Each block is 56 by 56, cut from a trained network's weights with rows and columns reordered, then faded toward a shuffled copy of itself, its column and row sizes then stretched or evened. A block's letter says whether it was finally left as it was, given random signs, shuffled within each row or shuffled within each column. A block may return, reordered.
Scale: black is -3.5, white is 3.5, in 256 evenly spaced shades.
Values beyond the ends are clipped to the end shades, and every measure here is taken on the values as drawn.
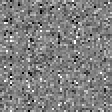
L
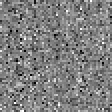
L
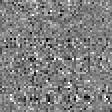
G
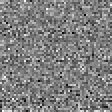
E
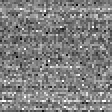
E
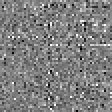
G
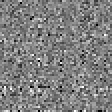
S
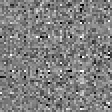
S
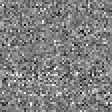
E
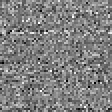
E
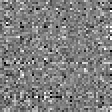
G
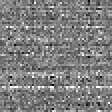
G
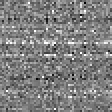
G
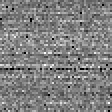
E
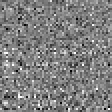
G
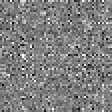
G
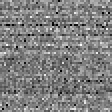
E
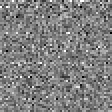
E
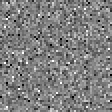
L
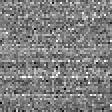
E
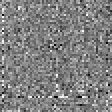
S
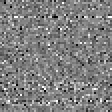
E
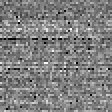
G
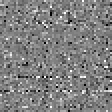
S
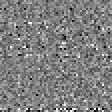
S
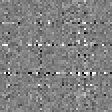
S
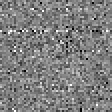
S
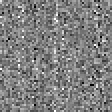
L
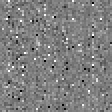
L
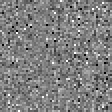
L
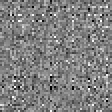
S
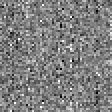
L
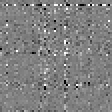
S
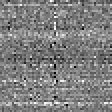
G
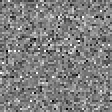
E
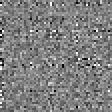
S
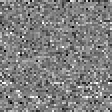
E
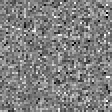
L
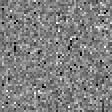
L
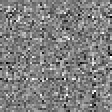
S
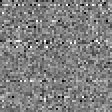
E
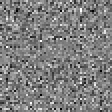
S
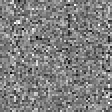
L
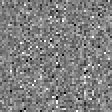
L
